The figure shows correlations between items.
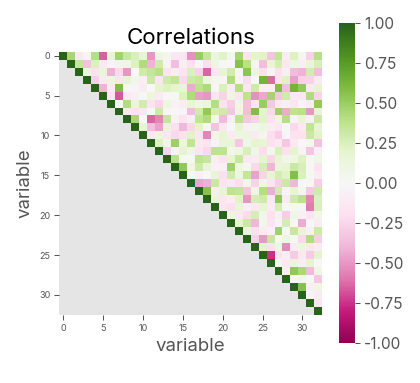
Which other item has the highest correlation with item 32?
6
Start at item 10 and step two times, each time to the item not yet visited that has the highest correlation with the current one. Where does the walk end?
22
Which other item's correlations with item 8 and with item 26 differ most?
25
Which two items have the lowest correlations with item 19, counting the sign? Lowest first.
31, 9
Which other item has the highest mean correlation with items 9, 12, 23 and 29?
1
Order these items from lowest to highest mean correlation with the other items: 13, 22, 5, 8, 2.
5, 2, 8, 13, 22
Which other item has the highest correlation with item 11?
14
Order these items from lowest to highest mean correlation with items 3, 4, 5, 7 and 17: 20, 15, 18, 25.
15, 20, 25, 18
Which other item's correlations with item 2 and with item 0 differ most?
18
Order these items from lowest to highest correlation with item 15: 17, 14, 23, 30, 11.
17, 11, 30, 23, 14
